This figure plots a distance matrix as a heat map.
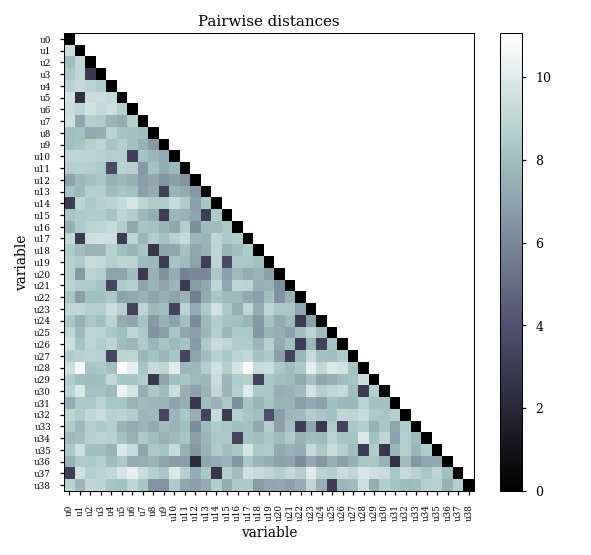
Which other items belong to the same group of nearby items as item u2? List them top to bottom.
u3
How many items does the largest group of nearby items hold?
5
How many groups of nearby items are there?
13
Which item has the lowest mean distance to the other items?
u12
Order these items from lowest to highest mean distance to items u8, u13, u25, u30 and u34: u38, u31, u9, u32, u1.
u9, u38, u32, u31, u1
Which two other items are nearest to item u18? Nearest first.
u8, u29
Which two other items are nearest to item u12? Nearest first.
u36, u31
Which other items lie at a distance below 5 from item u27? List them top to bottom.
u4, u11, u21
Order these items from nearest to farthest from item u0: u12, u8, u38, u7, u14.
u14, u12, u8, u38, u7
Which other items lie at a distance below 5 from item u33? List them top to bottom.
u22, u24, u26
